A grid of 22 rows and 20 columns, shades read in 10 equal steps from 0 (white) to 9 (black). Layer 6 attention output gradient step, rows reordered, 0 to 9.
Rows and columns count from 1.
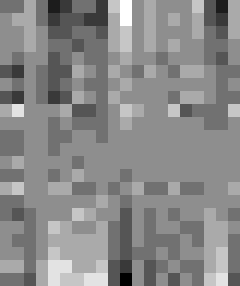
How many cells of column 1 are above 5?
2
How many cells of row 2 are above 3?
12
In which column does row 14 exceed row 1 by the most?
11
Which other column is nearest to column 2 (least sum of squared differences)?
1
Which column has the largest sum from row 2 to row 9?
5
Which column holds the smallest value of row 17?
7
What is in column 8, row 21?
3
